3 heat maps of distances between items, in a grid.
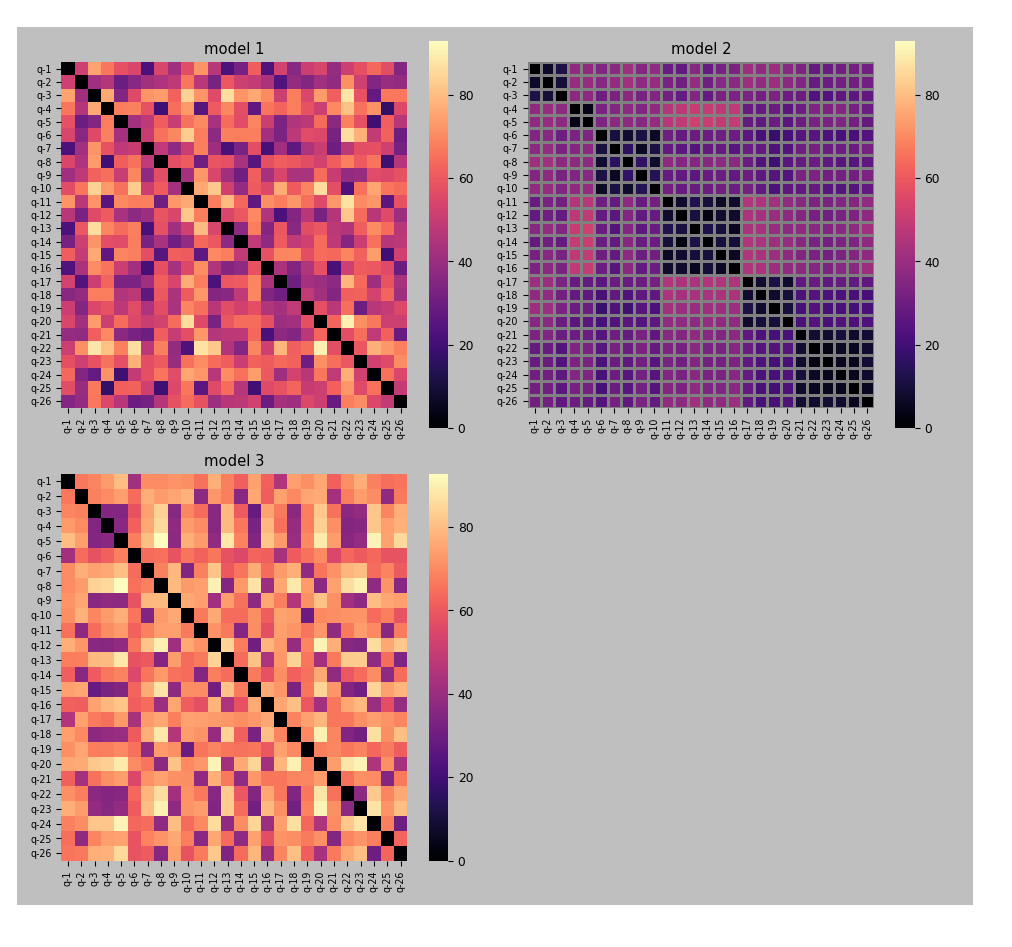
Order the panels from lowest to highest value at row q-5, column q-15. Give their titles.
model 3, model 2, model 1
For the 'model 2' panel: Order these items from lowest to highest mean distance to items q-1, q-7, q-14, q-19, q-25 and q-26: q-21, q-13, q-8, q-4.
q-21, q-8, q-13, q-4
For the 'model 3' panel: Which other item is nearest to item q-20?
q-8
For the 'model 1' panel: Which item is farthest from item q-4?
q-22
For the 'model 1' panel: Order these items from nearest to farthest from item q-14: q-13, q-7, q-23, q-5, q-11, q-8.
q-7, q-13, q-8, q-23, q-5, q-11
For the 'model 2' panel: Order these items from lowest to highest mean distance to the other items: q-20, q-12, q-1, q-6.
q-6, q-20, q-12, q-1
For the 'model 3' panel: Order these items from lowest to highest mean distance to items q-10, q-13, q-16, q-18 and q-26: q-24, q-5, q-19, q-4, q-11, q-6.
q-24, q-19, q-6, q-11, q-4, q-5
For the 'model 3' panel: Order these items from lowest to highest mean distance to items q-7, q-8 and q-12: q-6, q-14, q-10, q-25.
q-10, q-6, q-14, q-25
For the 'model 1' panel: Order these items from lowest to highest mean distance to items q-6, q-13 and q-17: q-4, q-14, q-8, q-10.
q-14, q-8, q-4, q-10
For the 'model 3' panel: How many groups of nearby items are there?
5
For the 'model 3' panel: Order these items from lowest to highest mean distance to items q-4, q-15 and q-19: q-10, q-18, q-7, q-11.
q-18, q-10, q-7, q-11
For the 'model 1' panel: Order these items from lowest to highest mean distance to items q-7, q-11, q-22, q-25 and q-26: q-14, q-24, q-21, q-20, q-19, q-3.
q-14, q-21, q-19, q-20, q-24, q-3
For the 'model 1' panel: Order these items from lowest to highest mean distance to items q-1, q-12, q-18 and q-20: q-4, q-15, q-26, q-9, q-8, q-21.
q-26, q-21, q-9, q-8, q-4, q-15
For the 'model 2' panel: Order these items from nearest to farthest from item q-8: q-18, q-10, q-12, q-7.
q-10, q-7, q-18, q-12
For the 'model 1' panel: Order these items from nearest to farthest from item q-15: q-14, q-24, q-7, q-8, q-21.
q-8, q-14, q-7, q-21, q-24
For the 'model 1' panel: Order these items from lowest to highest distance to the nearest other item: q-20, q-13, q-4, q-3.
q-4, q-13, q-3, q-20
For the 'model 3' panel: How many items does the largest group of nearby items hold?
9
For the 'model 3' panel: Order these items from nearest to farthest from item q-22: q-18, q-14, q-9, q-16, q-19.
q-18, q-9, q-14, q-19, q-16
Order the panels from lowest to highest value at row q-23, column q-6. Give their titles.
model 2, model 3, model 1
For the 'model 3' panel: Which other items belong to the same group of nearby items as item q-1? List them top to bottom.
q-6, q-17
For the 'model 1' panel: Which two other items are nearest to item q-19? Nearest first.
q-23, q-2
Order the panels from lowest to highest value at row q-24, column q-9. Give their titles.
model 2, model 1, model 3
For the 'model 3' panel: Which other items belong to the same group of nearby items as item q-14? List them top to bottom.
q-2, q-11, q-21, q-25
